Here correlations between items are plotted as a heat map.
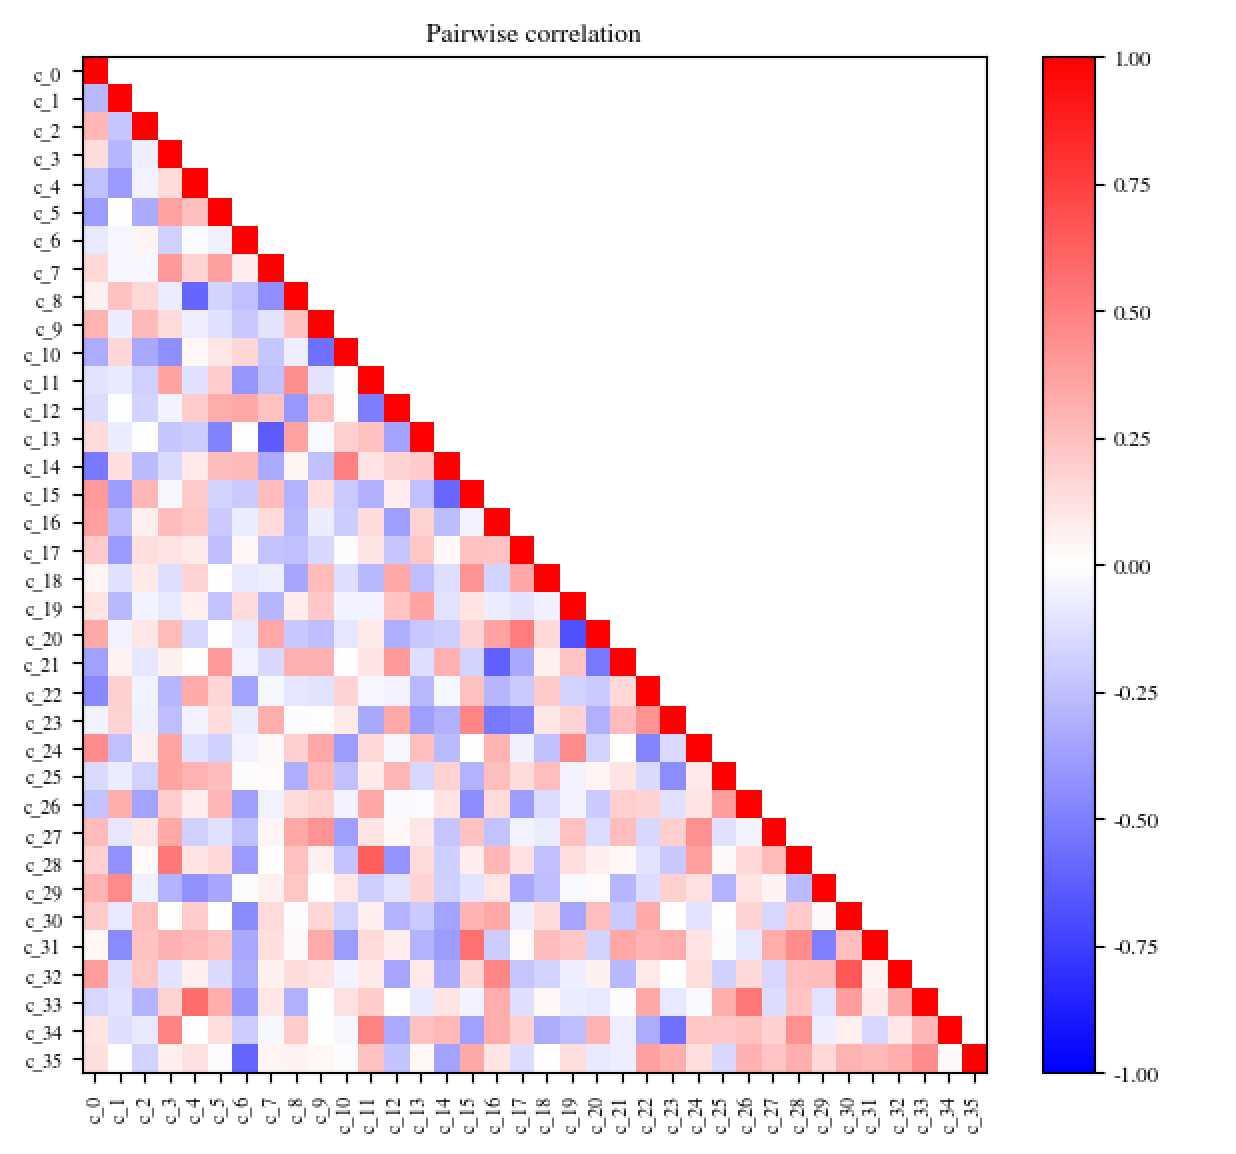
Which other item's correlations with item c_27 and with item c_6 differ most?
c_35
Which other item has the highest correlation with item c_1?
c_29
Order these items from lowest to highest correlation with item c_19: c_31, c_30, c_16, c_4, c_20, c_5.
c_20, c_30, c_5, c_16, c_4, c_31
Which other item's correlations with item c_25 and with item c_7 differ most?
c_23
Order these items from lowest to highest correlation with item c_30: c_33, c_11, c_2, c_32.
c_11, c_2, c_33, c_32
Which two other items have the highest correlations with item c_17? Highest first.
c_20, c_18
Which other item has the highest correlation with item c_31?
c_15
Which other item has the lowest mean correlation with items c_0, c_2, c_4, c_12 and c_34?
c_1
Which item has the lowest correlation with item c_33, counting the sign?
c_6
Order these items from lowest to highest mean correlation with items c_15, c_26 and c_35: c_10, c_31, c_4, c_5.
c_10, c_5, c_4, c_31
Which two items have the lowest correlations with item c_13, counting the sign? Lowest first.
c_7, c_5
